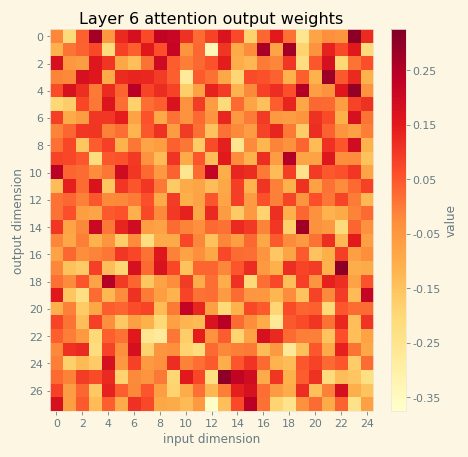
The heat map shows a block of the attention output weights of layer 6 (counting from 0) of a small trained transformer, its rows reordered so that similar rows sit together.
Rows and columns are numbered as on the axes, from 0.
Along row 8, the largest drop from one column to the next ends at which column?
14
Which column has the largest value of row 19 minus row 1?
24
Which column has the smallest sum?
10
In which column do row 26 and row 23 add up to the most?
22
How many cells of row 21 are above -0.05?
14
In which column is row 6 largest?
23
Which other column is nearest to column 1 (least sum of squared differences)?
2
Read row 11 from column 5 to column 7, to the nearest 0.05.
0.1 0.05 0.1
